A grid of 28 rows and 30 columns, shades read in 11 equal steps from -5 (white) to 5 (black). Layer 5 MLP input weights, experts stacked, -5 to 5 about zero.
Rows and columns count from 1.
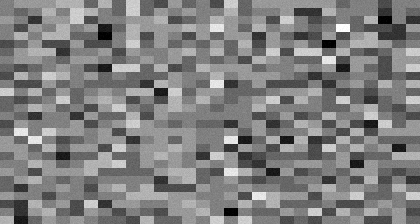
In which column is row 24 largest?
2
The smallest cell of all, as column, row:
25, 4
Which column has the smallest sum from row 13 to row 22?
13
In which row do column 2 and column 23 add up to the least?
17
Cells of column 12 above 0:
8
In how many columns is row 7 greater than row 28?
11
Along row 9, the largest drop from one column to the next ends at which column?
9
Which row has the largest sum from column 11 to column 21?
16
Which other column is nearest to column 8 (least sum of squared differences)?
29
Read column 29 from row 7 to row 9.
-1 -1 -1
